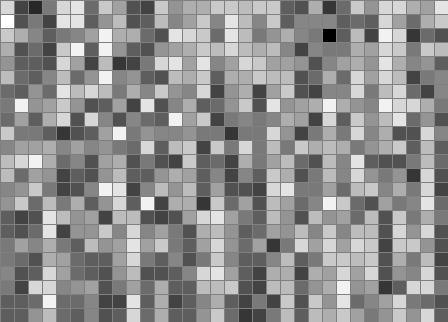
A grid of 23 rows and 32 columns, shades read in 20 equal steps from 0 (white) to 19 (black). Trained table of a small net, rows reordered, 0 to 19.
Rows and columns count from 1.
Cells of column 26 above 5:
11
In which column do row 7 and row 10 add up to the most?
22
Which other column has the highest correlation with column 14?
18
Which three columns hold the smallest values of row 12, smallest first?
3, 26, 2
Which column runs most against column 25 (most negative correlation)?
8
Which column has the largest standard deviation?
28
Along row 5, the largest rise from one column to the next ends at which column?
9
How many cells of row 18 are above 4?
23
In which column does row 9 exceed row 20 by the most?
16
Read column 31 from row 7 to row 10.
14 6 8 3
